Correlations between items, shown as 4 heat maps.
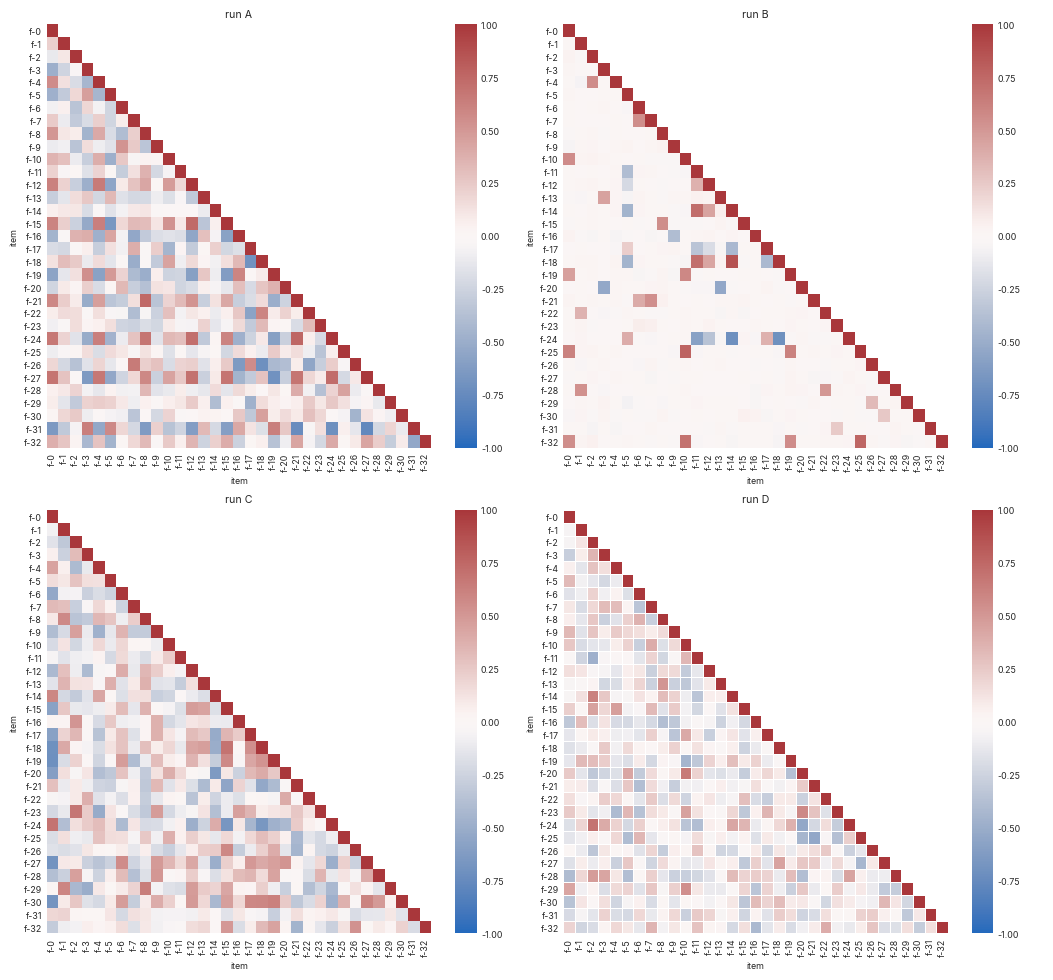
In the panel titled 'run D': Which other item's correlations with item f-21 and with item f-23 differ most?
f-10
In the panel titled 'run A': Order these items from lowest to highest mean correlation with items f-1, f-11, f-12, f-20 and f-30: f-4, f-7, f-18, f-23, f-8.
f-7, f-23, f-8, f-4, f-18
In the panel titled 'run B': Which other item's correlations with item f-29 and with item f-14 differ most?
f-18
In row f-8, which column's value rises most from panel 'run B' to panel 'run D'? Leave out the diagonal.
f-13
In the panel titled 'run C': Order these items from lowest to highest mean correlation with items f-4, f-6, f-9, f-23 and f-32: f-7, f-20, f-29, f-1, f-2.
f-7, f-1, f-29, f-20, f-2
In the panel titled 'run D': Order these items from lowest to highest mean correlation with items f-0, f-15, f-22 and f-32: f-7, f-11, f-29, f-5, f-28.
f-28, f-11, f-5, f-29, f-7
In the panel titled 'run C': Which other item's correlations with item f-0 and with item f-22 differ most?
f-20
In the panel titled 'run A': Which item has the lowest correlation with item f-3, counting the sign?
f-27
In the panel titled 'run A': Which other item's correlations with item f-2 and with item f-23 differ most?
f-28
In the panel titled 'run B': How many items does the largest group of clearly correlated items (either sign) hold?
7
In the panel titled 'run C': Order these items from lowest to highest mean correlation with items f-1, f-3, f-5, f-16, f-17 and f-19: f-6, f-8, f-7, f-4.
f-4, f-7, f-6, f-8
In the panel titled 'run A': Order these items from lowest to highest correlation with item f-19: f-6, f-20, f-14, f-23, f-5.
f-14, f-23, f-6, f-20, f-5
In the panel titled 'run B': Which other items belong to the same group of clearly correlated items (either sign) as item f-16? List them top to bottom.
f-9
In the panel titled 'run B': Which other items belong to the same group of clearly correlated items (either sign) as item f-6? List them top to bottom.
f-7, f-21
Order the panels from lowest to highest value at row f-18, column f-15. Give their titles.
run D, run B, run A, run C
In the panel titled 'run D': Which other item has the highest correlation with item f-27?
f-18
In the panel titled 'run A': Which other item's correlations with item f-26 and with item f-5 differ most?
f-16
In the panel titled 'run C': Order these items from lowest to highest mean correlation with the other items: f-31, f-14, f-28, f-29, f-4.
f-14, f-4, f-31, f-29, f-28
